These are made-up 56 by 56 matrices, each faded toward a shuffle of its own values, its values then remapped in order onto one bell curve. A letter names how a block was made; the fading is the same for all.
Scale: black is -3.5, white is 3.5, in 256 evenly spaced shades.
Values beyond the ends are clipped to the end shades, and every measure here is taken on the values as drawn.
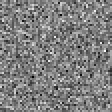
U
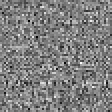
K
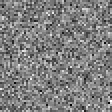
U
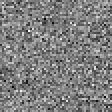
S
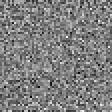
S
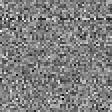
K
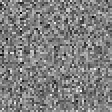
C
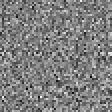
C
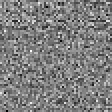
S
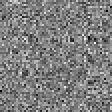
C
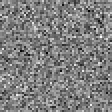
U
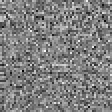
S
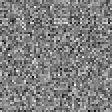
K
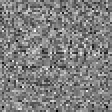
S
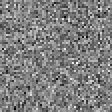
C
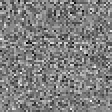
S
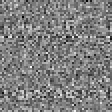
S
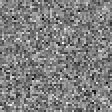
U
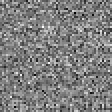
S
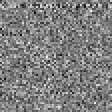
S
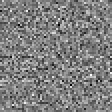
S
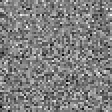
S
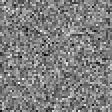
U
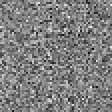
C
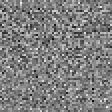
S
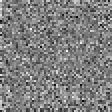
C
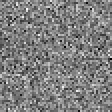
U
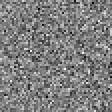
U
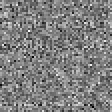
S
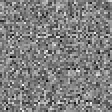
S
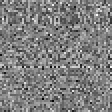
K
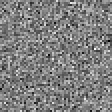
U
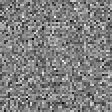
K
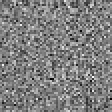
C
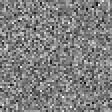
U
